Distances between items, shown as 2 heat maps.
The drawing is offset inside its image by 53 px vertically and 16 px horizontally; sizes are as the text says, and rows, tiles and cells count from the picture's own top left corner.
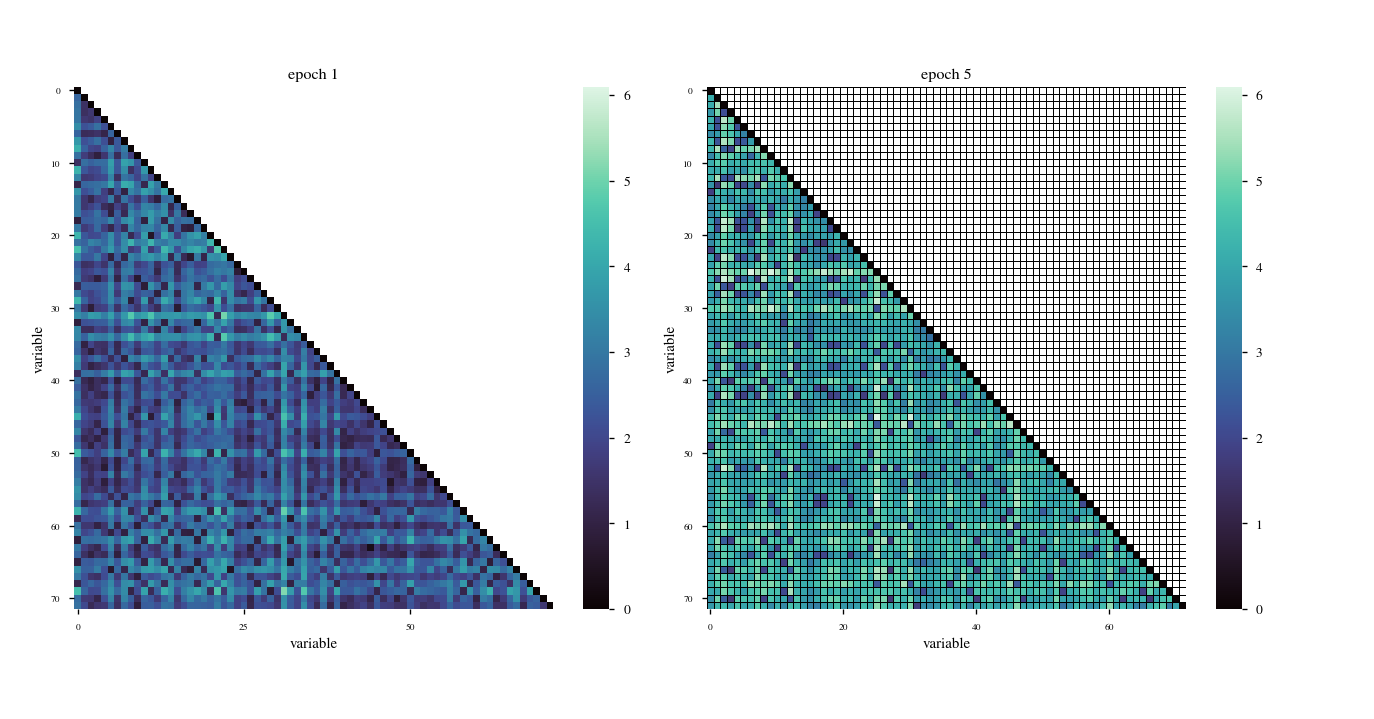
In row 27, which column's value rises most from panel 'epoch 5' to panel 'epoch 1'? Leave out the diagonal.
66
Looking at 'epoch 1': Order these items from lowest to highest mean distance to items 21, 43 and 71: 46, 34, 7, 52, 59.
52, 46, 59, 34, 7
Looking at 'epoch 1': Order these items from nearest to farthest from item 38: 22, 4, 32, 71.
71, 4, 22, 32
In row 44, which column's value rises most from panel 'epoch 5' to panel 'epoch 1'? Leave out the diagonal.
59
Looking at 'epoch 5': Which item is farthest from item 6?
25
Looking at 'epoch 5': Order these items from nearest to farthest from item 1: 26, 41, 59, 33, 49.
26, 33, 41, 59, 49
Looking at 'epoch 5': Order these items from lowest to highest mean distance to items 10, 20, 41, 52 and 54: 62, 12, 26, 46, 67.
26, 67, 62, 12, 46
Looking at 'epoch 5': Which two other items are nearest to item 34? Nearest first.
15, 33
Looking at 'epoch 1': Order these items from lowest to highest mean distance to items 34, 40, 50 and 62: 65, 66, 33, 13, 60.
60, 33, 65, 13, 66
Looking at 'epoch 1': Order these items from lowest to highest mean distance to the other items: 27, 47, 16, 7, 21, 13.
47, 16, 27, 7, 13, 21
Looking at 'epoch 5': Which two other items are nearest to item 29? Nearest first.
20, 54
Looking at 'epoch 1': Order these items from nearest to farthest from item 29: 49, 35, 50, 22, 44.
50, 22, 44, 49, 35
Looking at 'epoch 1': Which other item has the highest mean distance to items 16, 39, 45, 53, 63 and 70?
31
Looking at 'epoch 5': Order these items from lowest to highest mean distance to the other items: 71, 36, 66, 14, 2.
14, 71, 66, 36, 2
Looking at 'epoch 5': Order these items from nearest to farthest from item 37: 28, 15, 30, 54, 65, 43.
43, 54, 15, 65, 28, 30
